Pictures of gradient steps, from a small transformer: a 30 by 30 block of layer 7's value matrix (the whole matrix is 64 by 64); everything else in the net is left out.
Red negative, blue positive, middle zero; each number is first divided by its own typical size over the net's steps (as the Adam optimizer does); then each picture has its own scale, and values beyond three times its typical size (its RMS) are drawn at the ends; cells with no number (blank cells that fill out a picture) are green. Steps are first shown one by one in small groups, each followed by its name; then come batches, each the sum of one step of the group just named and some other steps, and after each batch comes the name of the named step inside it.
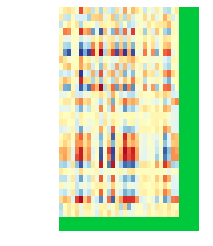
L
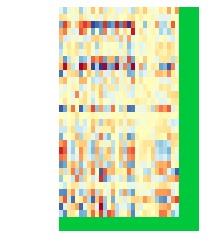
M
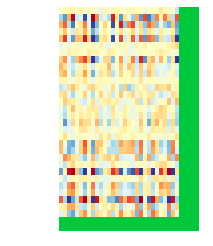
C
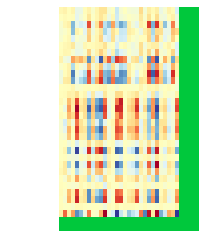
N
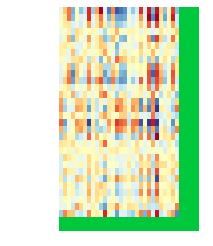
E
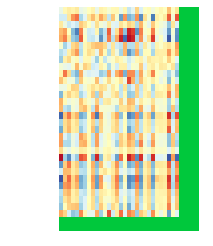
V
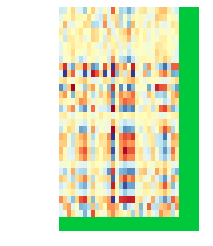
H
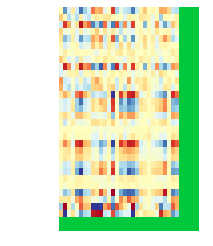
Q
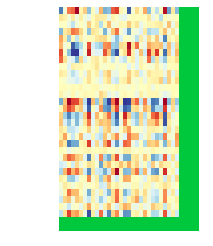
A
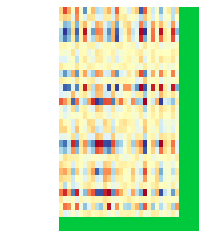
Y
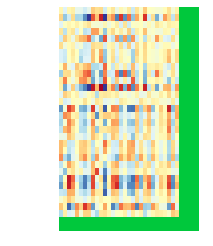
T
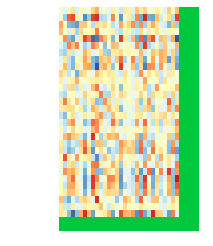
C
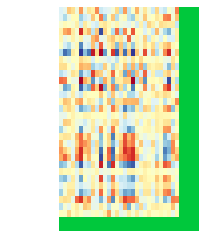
L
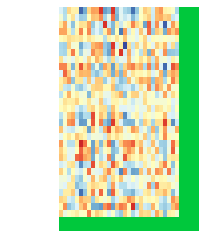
Q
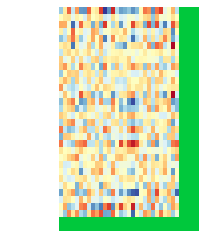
Q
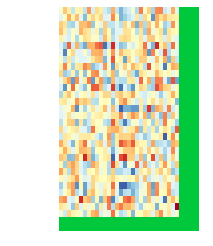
H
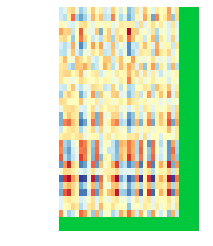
V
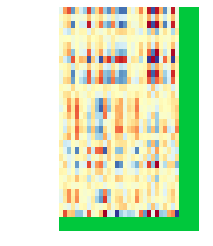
N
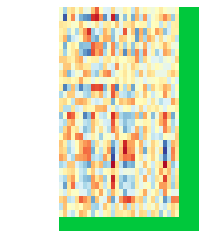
L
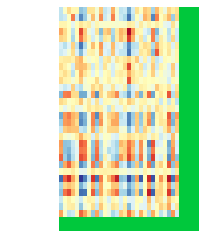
V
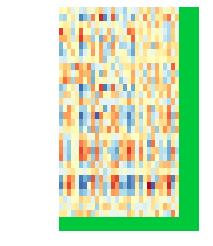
T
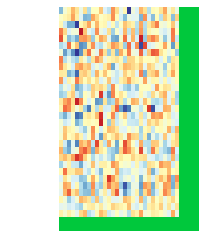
A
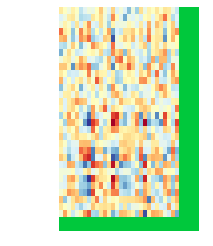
N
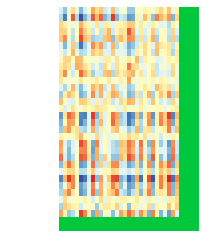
V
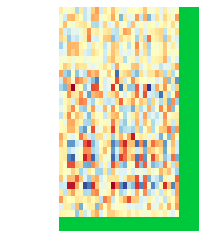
H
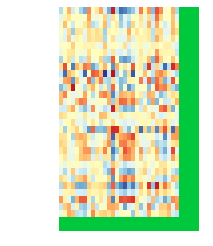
H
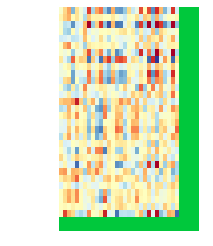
N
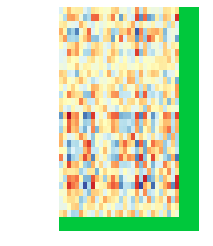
V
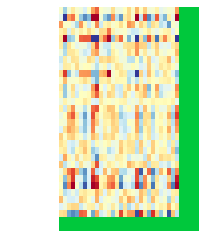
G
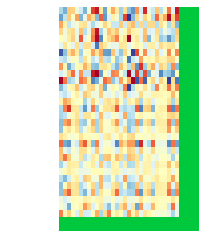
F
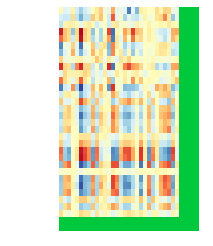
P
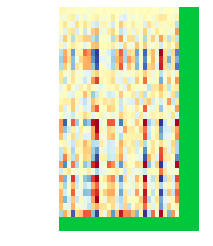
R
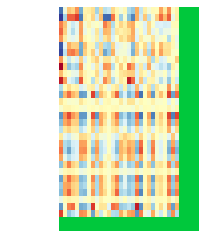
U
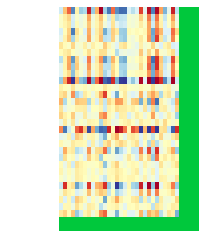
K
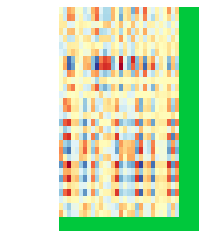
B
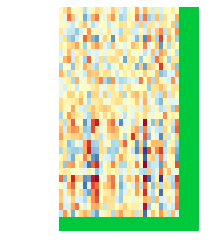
R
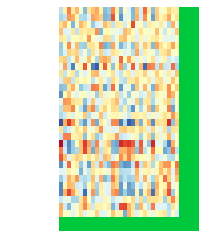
B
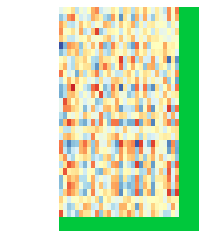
B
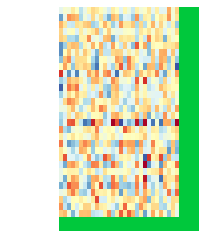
R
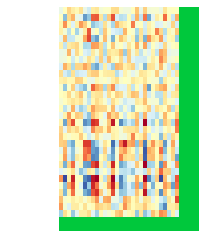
R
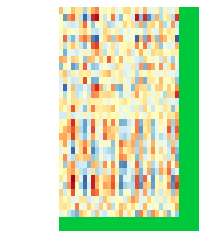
G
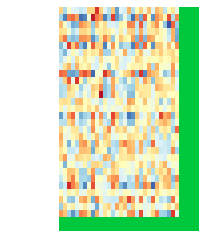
G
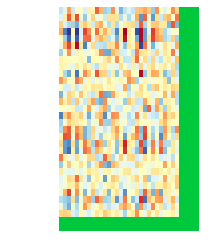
F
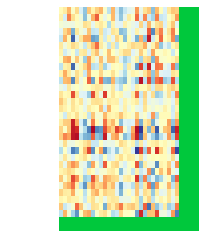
K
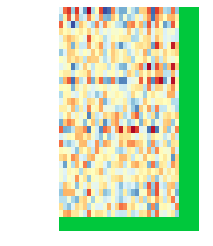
K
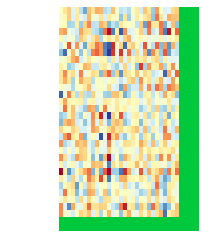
F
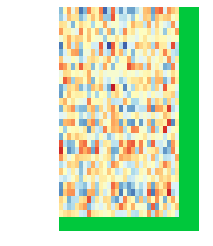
P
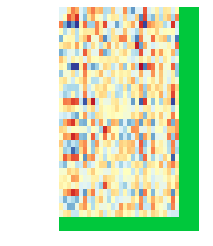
F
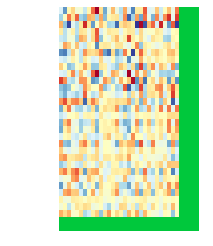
F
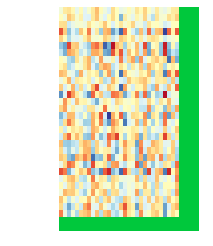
B
